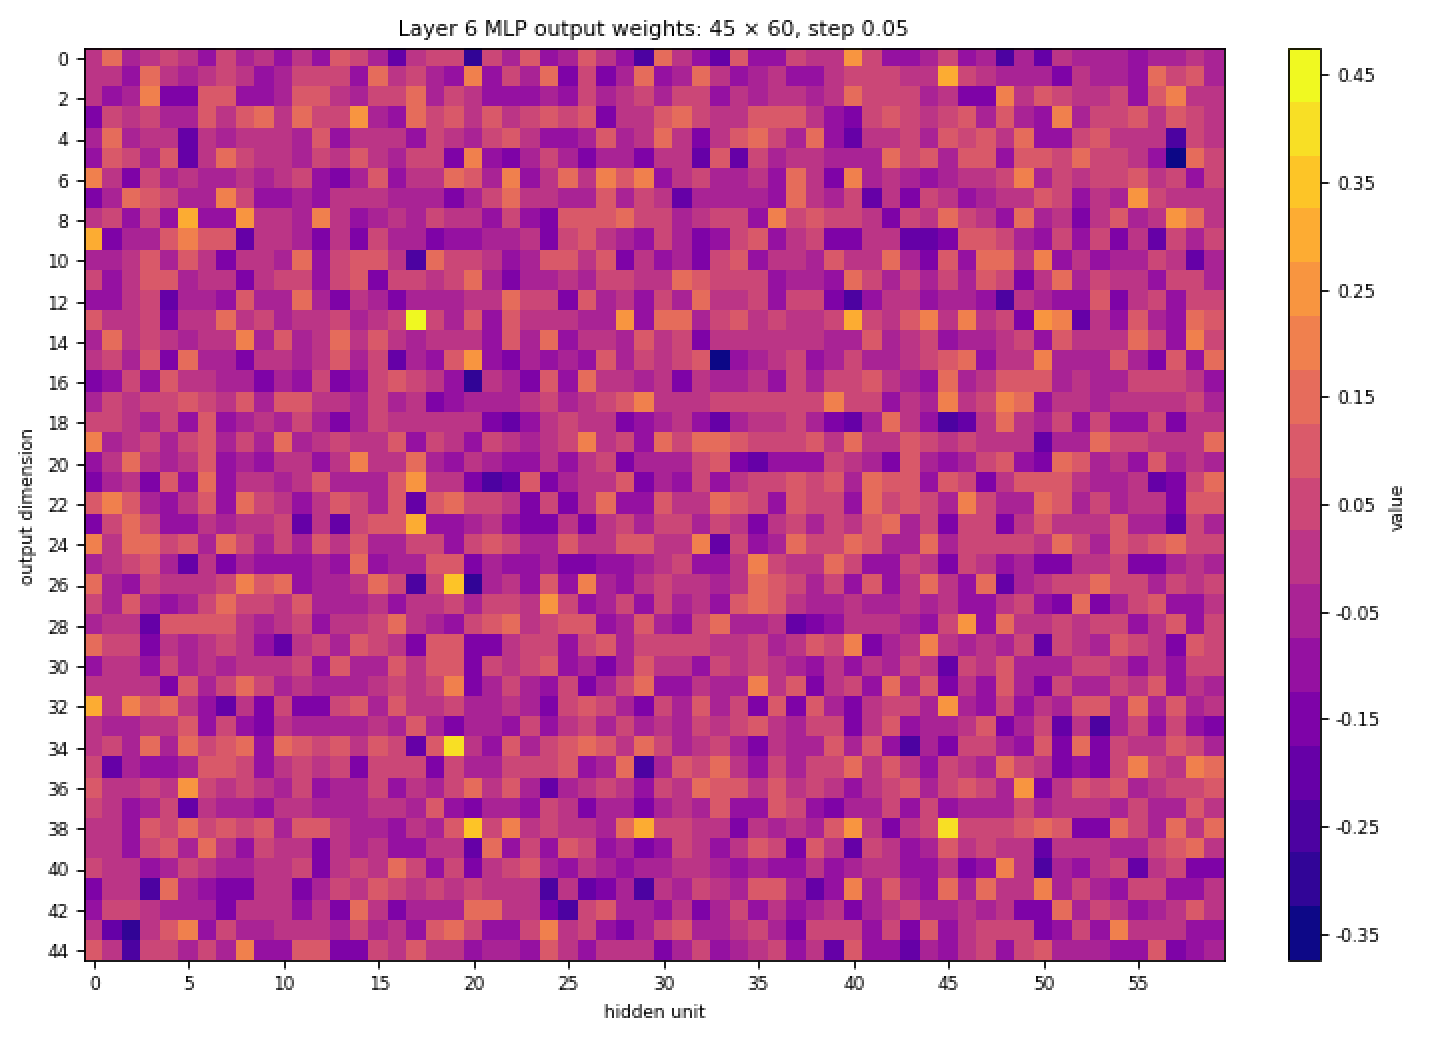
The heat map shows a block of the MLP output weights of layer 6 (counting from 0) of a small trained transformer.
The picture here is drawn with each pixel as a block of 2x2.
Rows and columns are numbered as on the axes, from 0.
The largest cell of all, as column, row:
17, 13
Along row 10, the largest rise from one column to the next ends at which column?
18
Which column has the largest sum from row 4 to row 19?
27
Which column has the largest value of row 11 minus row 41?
3
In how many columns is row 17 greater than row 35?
27
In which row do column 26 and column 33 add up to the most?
19
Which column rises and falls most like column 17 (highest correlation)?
28
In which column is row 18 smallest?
45
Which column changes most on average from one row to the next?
40
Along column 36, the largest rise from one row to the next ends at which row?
8
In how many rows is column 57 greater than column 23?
22
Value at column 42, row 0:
-0.1
